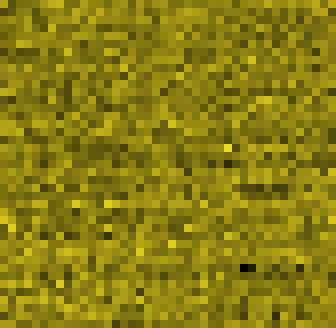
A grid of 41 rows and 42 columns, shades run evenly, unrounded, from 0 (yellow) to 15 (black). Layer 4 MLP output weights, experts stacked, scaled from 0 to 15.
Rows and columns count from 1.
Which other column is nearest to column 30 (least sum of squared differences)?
41
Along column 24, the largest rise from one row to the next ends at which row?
30
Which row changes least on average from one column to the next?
31
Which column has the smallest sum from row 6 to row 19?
32
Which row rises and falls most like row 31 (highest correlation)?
16
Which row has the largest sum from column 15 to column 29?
21
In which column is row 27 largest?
10
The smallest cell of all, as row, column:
19, 29
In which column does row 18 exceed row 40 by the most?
36
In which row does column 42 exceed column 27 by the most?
12
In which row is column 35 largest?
40
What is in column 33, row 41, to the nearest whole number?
4
